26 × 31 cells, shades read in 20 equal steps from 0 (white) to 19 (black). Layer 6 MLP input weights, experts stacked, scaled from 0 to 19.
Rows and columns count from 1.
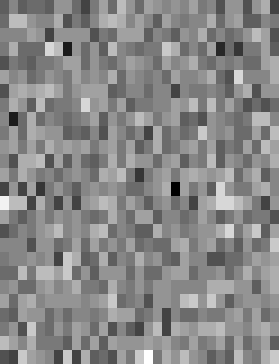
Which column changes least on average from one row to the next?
14
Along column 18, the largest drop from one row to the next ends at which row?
17
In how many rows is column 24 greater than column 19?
9
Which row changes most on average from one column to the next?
26
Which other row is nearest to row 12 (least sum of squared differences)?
23
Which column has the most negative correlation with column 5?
30
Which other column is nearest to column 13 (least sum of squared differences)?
24
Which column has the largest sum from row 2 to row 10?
8
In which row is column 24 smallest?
22
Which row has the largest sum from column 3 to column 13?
1
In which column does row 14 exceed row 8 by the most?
20
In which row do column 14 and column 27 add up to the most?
4
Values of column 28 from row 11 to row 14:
7 11 8 10
